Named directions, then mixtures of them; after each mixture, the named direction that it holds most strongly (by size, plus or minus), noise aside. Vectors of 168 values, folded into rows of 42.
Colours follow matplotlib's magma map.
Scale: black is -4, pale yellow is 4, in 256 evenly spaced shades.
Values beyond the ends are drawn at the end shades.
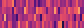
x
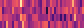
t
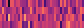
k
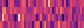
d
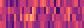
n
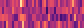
t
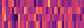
x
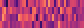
d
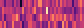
t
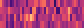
n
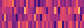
x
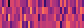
k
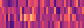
n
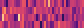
d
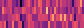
t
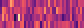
d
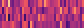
k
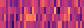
n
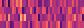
k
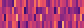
x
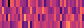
k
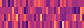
x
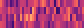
n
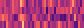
t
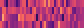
d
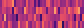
x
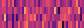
x
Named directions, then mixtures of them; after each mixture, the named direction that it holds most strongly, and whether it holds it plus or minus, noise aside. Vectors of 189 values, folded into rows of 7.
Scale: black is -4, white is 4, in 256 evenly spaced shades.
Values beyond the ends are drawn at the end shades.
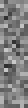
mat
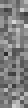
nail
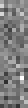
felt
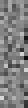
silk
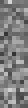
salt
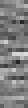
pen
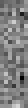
felt, minus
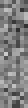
nail, minus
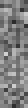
nail, minus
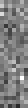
felt, plus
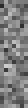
mat, minus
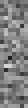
mat, minus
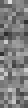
salt, plus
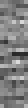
pen, minus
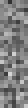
salt, minus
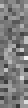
silk, minus
